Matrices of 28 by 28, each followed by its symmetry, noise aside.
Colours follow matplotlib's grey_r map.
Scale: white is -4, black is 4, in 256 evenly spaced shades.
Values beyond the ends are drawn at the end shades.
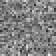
same after a half turn.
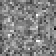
mirrored top to bottom.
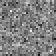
symmetric.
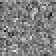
antisymmetric.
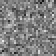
antisymmetric.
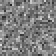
symmetric.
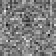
mirrored left to right.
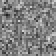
symmetric across the other diagonal.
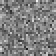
no symmetry.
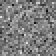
symmetric.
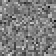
no symmetry.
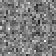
mirrored top to bottom.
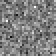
no symmetry.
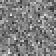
antisymmetric.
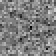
mirrored top to bottom.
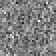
same after a half turn.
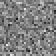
antisymmetric.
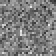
symmetric across the other diagonal.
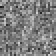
same after a half turn.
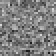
mirrored left to right.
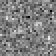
same after a half turn.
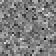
symmetric.
